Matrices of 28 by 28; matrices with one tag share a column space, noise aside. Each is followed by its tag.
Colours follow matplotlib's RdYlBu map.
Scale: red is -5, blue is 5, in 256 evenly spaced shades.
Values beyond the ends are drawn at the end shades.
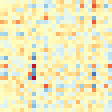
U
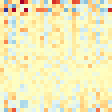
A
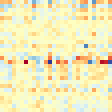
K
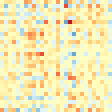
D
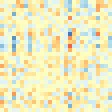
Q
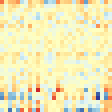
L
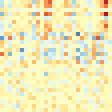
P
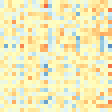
Q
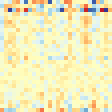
A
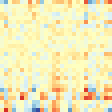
L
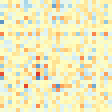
U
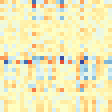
K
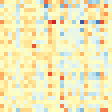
D
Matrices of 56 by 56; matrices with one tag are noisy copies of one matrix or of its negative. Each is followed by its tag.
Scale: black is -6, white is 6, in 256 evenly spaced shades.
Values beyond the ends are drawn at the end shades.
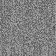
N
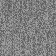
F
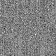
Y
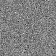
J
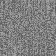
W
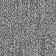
Y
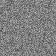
J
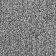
F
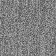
Y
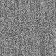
Y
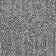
F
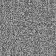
N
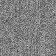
Y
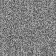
N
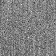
F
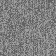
W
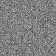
J
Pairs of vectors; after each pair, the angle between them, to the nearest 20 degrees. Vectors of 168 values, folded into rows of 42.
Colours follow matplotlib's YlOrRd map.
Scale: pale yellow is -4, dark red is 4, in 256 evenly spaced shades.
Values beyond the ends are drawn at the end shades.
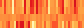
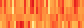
20 degrees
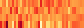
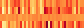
100 degrees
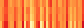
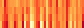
20 degrees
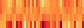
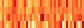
80 degrees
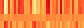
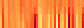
80 degrees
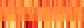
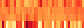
20 degrees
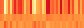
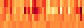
140 degrees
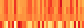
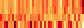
140 degrees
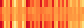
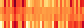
160 degrees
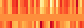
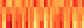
80 degrees
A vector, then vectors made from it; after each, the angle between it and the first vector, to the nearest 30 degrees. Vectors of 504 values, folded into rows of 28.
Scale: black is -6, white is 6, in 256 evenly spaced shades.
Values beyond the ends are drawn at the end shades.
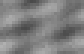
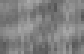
150 degrees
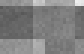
90 degrees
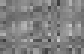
120 degrees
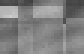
60 degrees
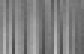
90 degrees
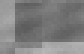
60 degrees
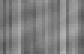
120 degrees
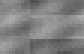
60 degrees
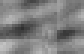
30 degrees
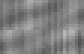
150 degrees
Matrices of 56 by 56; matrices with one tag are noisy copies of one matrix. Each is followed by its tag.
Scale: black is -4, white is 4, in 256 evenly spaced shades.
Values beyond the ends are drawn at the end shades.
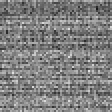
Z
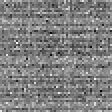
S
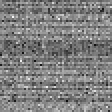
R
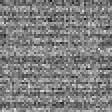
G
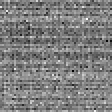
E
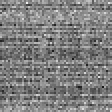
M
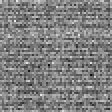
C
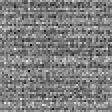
S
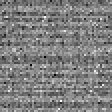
G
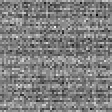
S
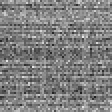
M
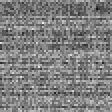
Z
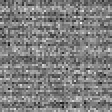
G
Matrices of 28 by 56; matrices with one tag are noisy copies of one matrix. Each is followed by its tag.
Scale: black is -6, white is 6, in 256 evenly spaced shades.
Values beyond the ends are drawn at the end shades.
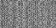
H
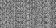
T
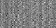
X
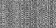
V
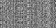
T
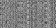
T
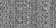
T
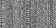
V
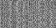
H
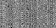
V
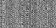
V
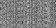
T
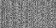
H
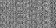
T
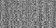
X
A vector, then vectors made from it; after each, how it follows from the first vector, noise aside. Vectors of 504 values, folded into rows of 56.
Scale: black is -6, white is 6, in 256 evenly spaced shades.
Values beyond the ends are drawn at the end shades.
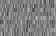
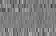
wrapped around, negated, partly zeroed.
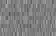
wrapped around, negated, shrunk.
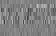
wrapped around, partly zeroed.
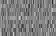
reversed.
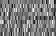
negated, scaled up.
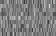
reversed.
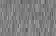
wrapped around, negated, shrunk.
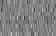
wrapped around, partly zeroed.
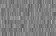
reversed, shrunk.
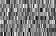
negated, scaled up.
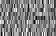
negated, scaled up.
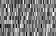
wrapped around, negated, scaled up.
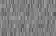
reversed, shrunk.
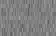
reversed, shrunk.
